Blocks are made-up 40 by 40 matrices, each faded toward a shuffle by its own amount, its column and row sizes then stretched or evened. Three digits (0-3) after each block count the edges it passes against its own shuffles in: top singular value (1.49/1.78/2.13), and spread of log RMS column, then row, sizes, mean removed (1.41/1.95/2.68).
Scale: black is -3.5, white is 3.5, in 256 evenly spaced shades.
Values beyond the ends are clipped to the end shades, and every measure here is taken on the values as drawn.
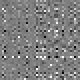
3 3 2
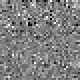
1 0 1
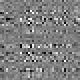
2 2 3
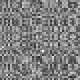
3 1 1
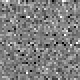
0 0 2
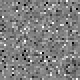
0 1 0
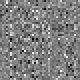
2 2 0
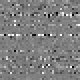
1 0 3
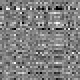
3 1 3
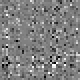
2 2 1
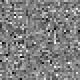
0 1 0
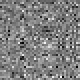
2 1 2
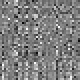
3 2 0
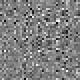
2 2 1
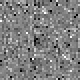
1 0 0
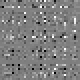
0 2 3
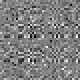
3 1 2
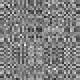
3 1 2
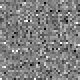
1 0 1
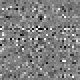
2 1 2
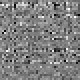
1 0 3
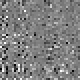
2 2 2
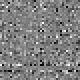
0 1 2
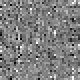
1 2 0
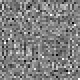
2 0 0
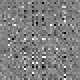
2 2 1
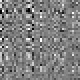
3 3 2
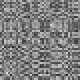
3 1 2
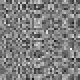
3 2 0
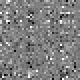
1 2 1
